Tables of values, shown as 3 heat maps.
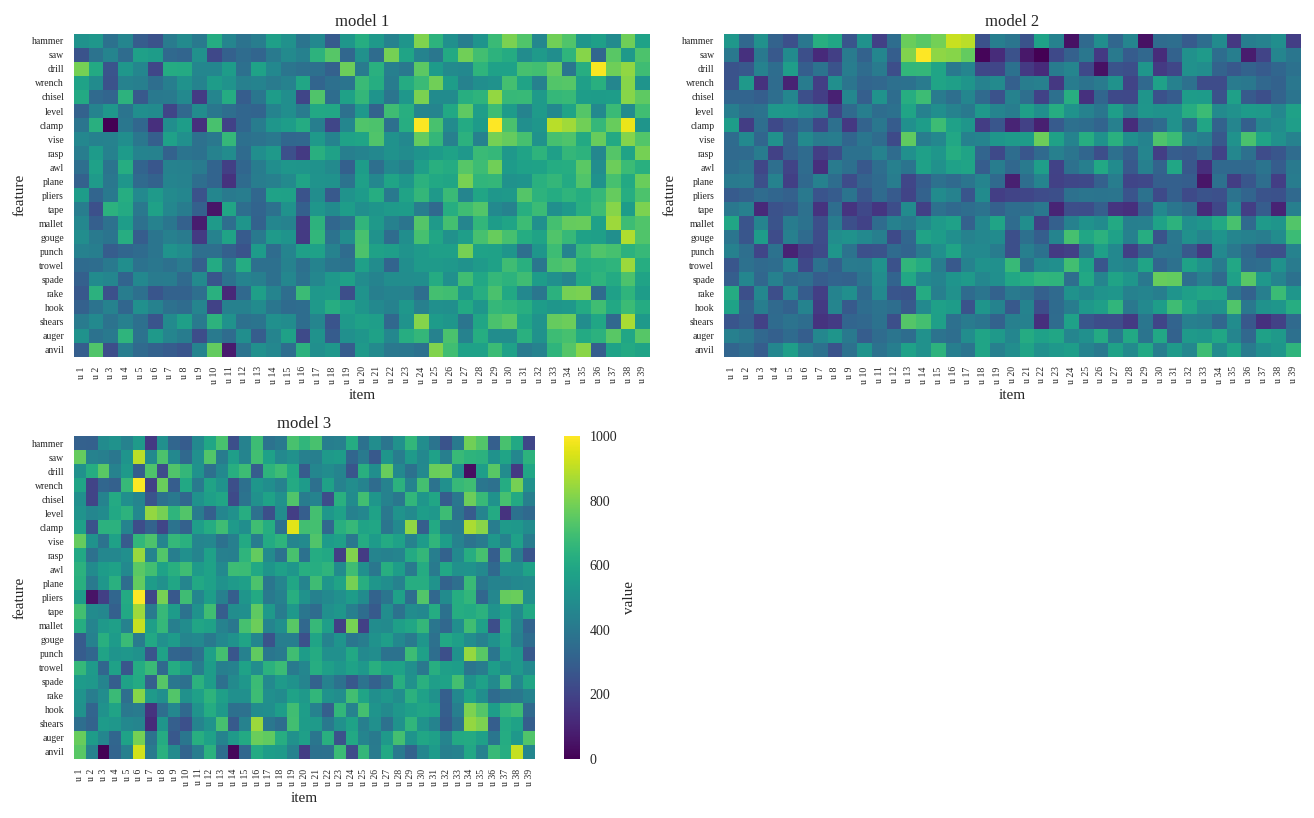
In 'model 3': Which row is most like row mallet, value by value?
rasp
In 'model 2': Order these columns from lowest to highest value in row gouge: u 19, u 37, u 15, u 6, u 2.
u 2, u 6, u 37, u 19, u 15
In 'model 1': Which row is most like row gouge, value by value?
chisel
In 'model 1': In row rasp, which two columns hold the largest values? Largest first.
u 39, u 37
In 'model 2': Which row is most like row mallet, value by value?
hook
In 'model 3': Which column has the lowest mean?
u 2
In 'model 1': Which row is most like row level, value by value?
saw
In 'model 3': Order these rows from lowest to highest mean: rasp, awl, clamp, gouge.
gouge, rasp, clamp, awl
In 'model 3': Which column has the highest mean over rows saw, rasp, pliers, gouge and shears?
u 6
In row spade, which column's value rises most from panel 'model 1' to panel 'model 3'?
u 8
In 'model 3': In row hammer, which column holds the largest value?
u 34
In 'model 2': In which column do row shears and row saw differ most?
u 16
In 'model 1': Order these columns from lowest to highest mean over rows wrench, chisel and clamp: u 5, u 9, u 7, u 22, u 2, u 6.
u 9, u 6, u 5, u 22, u 7, u 2
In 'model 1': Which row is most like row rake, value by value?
anvil
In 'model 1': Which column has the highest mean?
u 38
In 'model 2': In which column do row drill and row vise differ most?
u 22
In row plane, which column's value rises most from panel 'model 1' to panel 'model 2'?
u 11
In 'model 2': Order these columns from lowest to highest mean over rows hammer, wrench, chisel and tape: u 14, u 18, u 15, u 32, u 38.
u 38, u 18, u 32, u 14, u 15
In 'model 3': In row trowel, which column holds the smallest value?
u 5
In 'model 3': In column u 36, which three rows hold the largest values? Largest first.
drill, anvil, level
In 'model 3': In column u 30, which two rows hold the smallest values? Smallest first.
clamp, trowel
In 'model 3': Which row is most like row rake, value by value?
plane
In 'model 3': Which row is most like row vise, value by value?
trowel
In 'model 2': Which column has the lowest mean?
u 7
